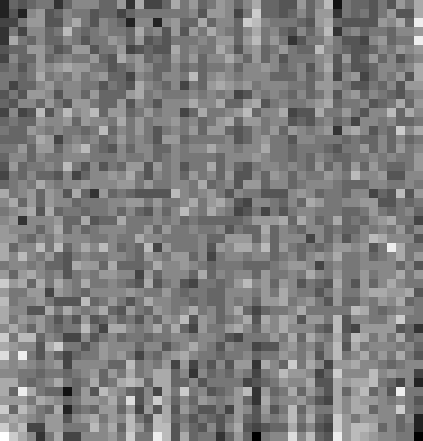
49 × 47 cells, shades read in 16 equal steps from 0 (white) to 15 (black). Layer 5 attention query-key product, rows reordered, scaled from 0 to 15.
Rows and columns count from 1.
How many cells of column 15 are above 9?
7
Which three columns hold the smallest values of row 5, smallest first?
47, 29, 2
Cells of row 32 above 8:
13
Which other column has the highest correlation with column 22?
37
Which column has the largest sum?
8
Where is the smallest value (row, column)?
49, 1
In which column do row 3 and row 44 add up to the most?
18
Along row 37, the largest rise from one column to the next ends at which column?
39
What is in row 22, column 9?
5
